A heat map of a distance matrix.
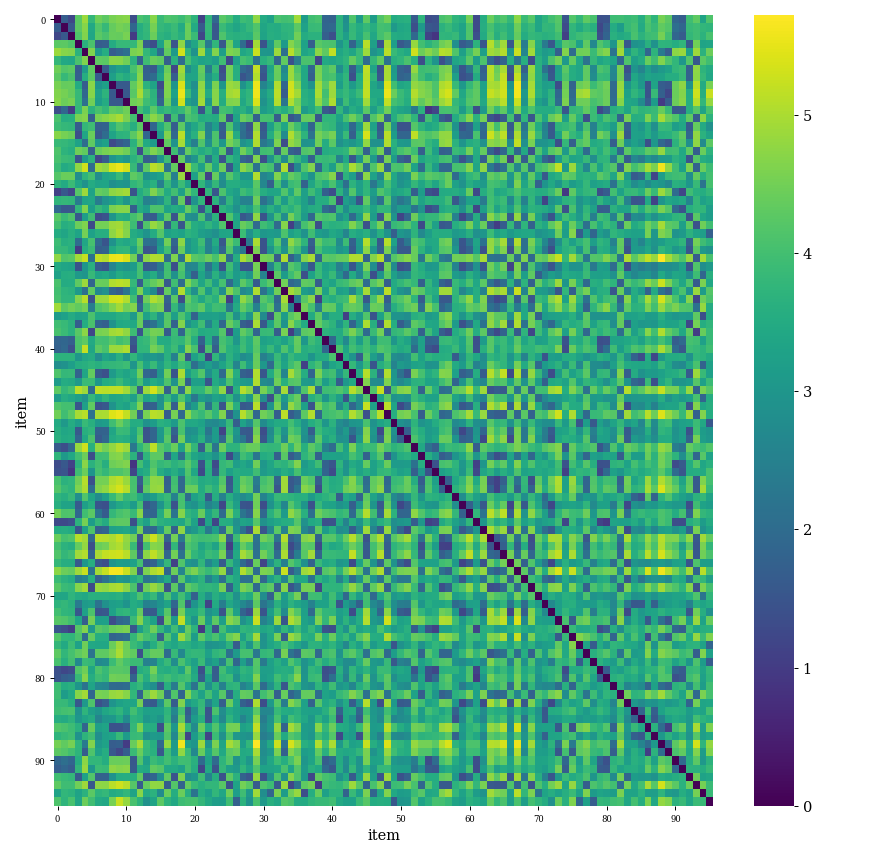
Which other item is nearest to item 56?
64
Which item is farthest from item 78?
63
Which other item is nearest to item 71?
22
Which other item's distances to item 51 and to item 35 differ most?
62
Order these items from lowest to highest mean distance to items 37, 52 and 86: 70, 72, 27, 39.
27, 72, 39, 70
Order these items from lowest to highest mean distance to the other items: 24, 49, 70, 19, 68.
68, 24, 49, 70, 19
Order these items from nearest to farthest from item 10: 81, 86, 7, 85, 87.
86, 81, 85, 87, 7
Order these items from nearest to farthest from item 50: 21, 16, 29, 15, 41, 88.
41, 15, 21, 88, 16, 29
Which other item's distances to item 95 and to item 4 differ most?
9
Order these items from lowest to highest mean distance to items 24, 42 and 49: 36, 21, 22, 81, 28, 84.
36, 28, 22, 81, 84, 21
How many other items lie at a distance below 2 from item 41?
8
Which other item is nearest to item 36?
42
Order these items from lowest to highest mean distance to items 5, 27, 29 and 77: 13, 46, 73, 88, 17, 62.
17, 13, 62, 46, 73, 88
